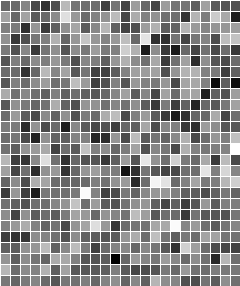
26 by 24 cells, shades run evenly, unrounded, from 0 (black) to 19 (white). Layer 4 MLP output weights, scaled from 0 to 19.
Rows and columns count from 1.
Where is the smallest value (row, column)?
24, 12
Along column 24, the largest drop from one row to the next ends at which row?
15
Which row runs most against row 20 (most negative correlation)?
17
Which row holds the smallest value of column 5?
1
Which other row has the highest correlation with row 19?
4
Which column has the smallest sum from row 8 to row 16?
7
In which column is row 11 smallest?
18
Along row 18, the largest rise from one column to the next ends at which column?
9
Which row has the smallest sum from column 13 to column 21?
11
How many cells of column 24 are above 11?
7
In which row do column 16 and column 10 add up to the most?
21
